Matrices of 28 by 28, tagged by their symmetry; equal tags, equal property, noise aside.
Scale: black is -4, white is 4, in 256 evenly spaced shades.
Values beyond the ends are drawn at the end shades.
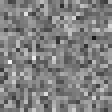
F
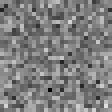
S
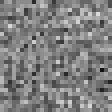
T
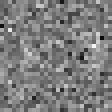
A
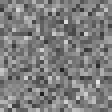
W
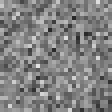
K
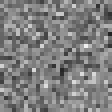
K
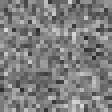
F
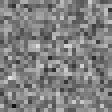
T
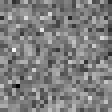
F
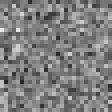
T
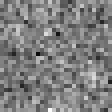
W
